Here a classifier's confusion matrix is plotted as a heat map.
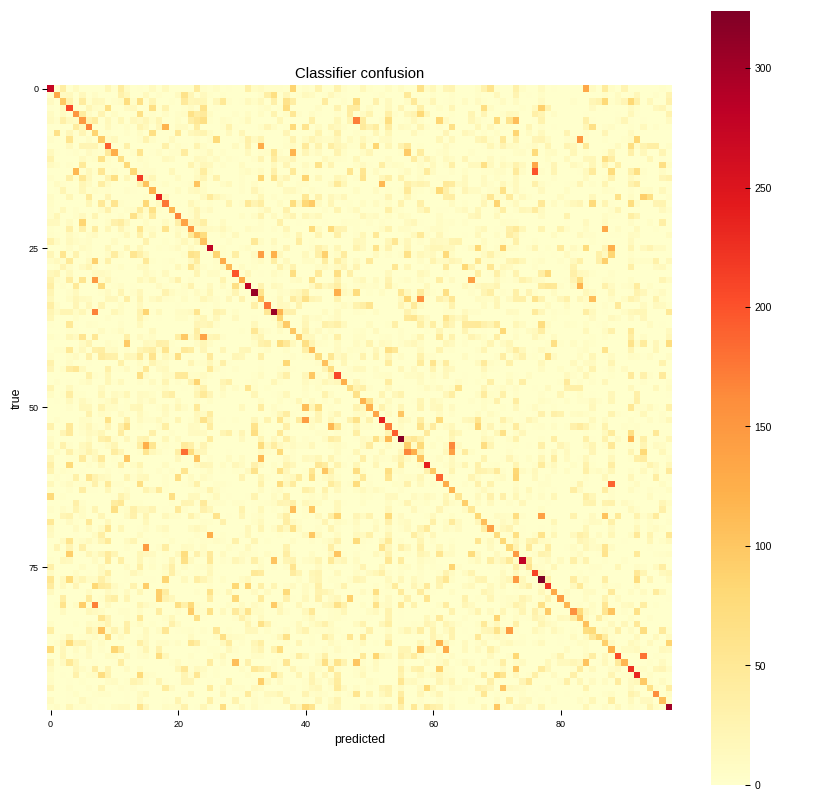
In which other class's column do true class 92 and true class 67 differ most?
77
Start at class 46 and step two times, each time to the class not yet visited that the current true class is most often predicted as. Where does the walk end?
24
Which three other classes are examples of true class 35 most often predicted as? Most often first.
7, 36, 15
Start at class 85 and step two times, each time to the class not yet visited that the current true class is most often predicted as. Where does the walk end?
15
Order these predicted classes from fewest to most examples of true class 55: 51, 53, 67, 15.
67, 15, 51, 53
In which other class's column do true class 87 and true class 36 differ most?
61
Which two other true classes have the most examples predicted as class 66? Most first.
30, 73
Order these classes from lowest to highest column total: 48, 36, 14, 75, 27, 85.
75, 27, 85, 36, 48, 14
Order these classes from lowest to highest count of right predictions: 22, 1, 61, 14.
1, 22, 61, 14
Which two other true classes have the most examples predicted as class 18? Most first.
6, 77
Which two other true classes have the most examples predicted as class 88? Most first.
62, 25
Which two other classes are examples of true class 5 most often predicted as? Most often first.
48, 73
